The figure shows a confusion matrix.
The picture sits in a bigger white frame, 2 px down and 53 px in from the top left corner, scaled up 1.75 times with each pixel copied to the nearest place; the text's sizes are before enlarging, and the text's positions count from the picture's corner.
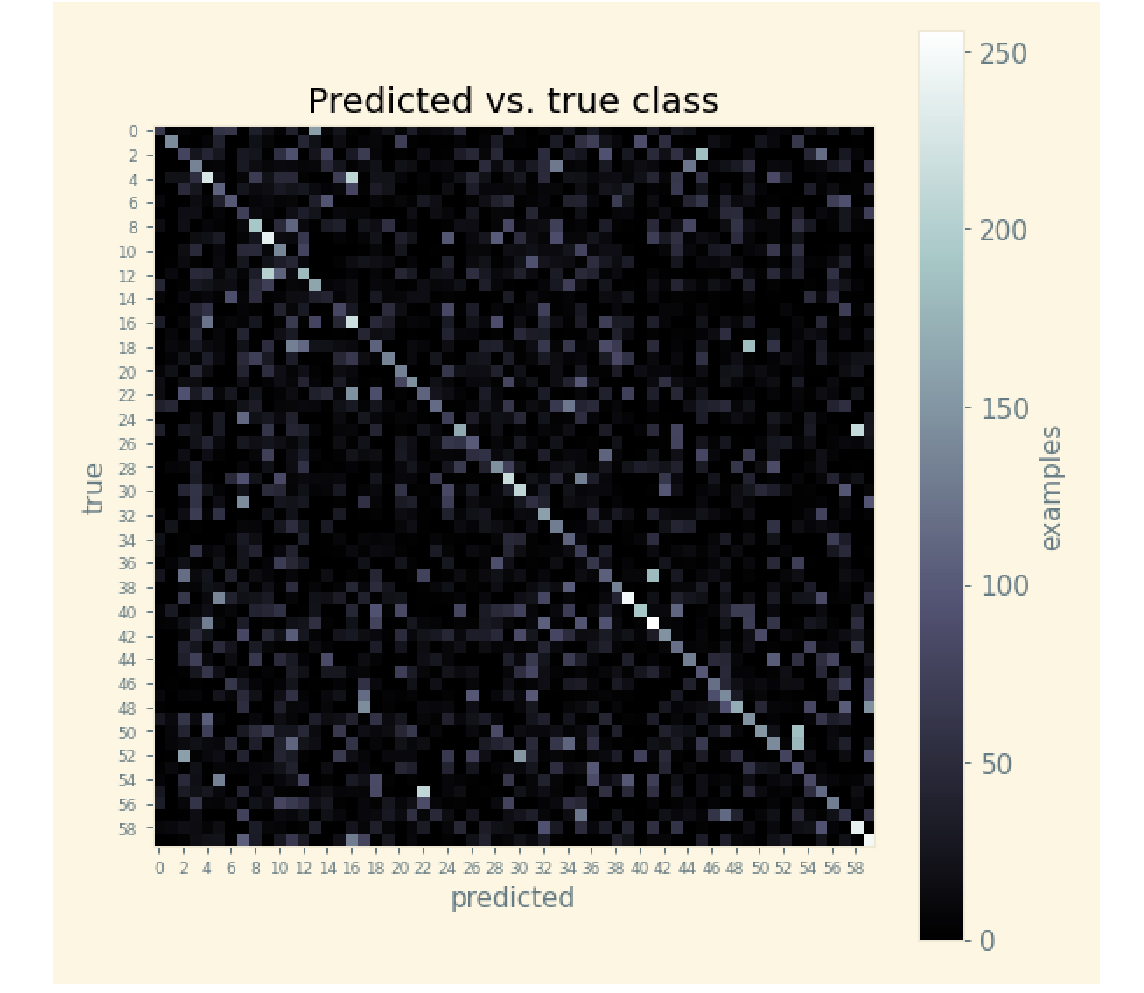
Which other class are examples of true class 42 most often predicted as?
11
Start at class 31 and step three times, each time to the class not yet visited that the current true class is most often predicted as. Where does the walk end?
16
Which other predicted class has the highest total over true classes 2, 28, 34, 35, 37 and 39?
41
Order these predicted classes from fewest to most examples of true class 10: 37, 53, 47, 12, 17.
17, 37, 47, 53, 12
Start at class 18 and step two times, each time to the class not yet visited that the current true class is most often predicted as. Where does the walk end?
4
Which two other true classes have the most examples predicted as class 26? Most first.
47, 52
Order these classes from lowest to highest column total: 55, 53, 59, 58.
58, 55, 53, 59
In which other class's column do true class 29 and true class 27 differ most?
35
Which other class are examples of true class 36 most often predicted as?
28
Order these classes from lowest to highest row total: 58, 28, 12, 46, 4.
46, 28, 58, 12, 4
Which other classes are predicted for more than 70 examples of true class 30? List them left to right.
24, 42, 57
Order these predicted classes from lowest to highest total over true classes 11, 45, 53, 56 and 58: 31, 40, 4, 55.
40, 4, 55, 31
